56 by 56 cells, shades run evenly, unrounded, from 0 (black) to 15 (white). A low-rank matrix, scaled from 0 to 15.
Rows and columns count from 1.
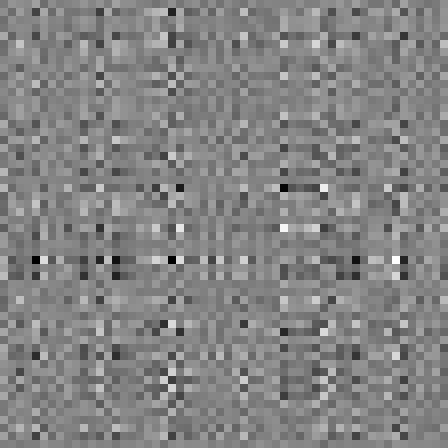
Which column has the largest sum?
31
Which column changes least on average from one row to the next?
4
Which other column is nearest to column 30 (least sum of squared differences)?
55
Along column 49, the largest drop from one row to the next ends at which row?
25
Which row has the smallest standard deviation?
23
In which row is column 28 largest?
33
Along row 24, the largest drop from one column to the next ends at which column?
36
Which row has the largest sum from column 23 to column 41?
29
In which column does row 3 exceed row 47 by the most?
40
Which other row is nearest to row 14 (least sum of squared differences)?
7
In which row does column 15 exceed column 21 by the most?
41
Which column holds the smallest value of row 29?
13
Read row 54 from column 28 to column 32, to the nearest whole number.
6 9 6 8 8
